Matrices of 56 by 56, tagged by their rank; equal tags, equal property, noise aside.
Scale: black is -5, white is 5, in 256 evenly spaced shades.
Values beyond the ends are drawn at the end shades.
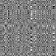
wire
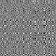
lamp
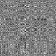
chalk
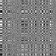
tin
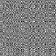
wire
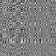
wire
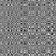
lamp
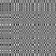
tin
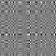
tin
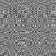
chalk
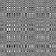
tin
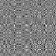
wire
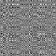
wire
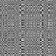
lamp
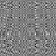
wire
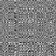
chalk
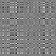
tin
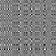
lamp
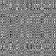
chalk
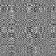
chalk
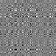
wire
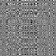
wire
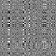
lamp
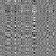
lamp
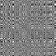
lamp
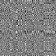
chalk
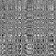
lamp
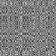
wire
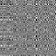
wire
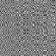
wire
